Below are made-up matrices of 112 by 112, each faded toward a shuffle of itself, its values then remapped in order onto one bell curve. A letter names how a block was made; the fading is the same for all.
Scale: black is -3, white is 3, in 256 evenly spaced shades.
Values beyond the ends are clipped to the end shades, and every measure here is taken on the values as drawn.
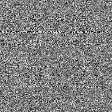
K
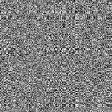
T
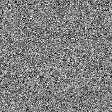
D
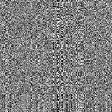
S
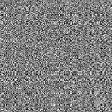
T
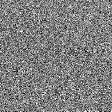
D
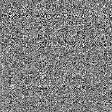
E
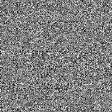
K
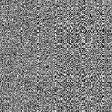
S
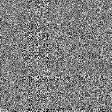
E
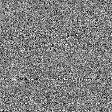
D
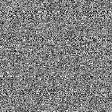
K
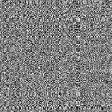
T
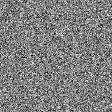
D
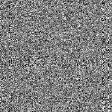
E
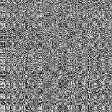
S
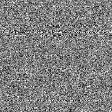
K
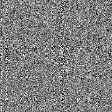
E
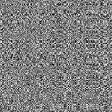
T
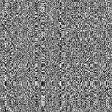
S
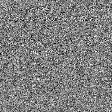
D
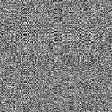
T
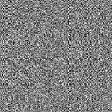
T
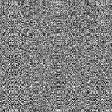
T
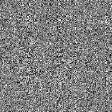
E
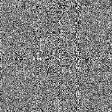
E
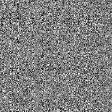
E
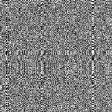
S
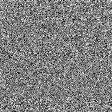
D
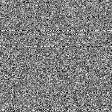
K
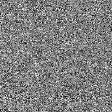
K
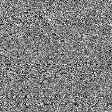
K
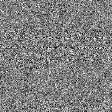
K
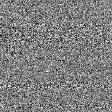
K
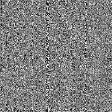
E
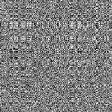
T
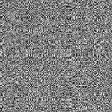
T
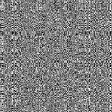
S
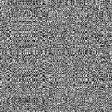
T
